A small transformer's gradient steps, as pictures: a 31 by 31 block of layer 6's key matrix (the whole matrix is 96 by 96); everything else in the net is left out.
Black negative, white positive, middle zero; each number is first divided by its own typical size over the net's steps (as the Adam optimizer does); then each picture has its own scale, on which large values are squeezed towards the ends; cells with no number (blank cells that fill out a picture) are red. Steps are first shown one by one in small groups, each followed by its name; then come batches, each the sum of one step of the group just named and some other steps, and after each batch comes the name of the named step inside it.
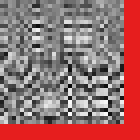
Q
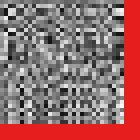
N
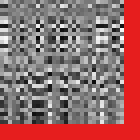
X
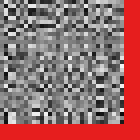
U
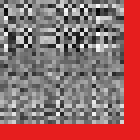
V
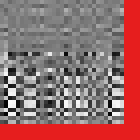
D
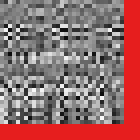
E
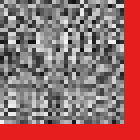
U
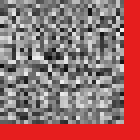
X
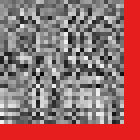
E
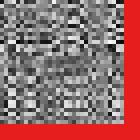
D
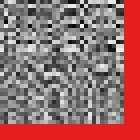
U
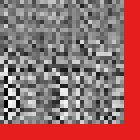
D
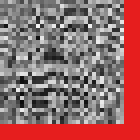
X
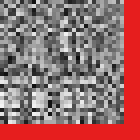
U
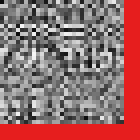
E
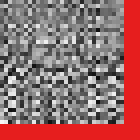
V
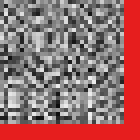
U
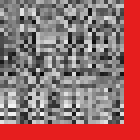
V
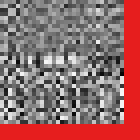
N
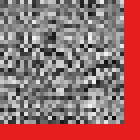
Q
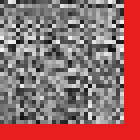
X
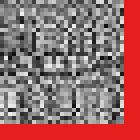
X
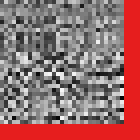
Q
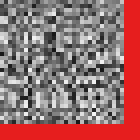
Q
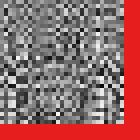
V
